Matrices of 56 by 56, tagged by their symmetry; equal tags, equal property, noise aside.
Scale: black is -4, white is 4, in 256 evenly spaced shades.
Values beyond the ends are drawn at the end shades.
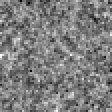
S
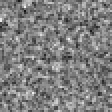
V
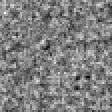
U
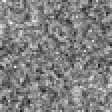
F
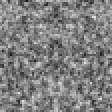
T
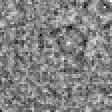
S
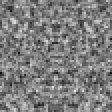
T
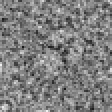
S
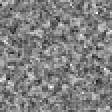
F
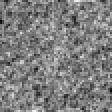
F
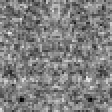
T
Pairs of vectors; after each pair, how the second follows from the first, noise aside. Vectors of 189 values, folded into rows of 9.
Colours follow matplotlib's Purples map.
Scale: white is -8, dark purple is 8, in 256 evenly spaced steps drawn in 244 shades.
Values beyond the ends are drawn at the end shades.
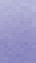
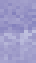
wrapped around, partly zeroed.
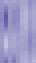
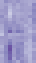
wrapped around.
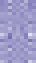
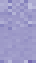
negated, partly zeroed.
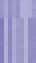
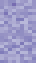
shuffled.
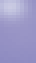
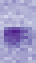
wrapped around, negated, scaled up.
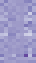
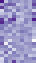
wrapped around, negated, scaled up.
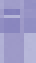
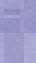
shrunk.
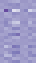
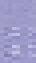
negated, partly zeroed.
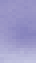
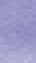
shrunk.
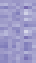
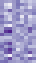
reversed, negated, scaled up.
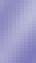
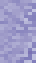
sign-scrambled.
